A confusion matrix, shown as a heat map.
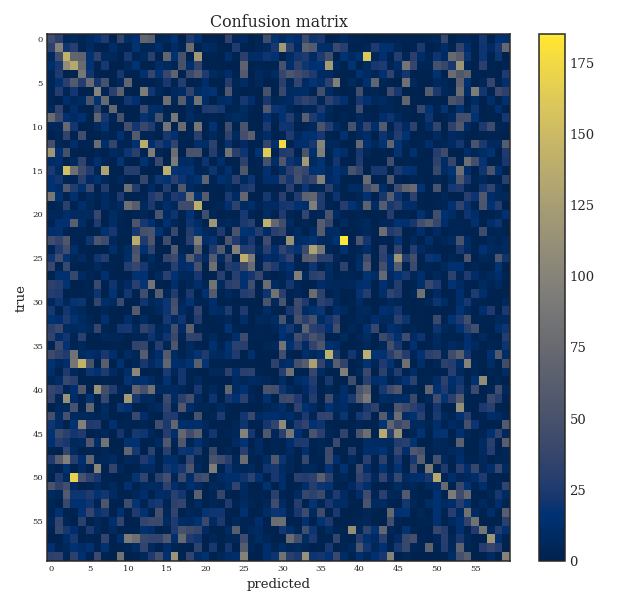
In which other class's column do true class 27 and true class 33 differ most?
32
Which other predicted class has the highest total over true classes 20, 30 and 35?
16
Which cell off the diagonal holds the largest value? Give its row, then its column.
23, 38
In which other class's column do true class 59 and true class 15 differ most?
2
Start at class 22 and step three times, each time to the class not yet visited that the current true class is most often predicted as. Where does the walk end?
25
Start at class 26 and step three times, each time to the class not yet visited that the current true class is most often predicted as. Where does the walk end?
13
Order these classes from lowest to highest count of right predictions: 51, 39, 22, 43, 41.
22, 39, 43, 51, 41
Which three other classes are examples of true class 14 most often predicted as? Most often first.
33, 16, 54
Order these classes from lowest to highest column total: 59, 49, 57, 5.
49, 57, 5, 59
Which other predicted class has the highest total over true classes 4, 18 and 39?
56
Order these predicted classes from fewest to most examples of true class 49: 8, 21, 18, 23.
23, 8, 18, 21
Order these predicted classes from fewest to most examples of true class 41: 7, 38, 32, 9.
9, 38, 32, 7
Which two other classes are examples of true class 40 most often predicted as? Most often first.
6, 13
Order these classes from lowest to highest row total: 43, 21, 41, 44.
43, 44, 21, 41
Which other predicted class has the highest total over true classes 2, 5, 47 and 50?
3
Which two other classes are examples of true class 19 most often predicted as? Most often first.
34, 10
